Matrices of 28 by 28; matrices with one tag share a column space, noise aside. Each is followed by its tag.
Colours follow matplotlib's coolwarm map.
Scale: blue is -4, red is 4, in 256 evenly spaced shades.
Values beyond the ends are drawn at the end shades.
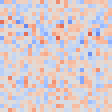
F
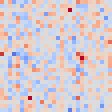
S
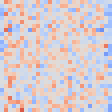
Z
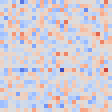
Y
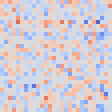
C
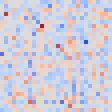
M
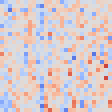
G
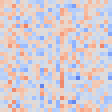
Z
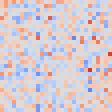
S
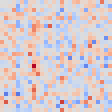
M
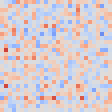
C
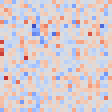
F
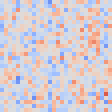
M
